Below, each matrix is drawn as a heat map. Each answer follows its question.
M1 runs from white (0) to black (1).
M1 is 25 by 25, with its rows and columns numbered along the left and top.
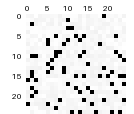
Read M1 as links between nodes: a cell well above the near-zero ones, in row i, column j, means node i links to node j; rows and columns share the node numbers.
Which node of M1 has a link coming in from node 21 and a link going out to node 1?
node 14
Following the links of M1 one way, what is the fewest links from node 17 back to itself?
2
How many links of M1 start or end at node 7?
7
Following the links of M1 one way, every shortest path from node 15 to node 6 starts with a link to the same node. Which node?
node 24
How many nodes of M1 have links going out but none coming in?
1
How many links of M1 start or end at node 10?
9
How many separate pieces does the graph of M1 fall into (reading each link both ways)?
2
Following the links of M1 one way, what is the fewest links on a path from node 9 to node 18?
2
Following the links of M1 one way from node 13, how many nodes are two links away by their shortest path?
8
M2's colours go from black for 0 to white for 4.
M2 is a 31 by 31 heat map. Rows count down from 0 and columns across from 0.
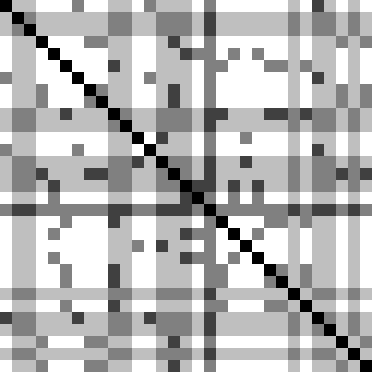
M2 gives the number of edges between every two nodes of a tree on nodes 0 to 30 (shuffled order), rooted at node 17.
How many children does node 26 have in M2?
3
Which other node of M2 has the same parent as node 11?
20
